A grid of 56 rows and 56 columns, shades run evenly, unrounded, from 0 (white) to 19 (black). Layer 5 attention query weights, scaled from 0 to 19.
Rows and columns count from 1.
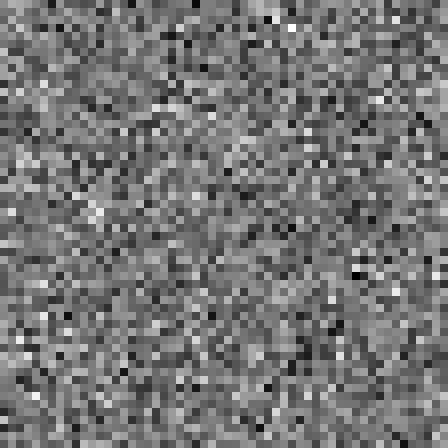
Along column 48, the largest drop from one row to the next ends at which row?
13
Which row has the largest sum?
49
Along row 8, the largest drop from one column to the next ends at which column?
56
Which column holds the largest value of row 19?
45
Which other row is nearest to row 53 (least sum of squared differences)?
31
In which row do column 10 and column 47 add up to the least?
25
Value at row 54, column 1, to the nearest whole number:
16
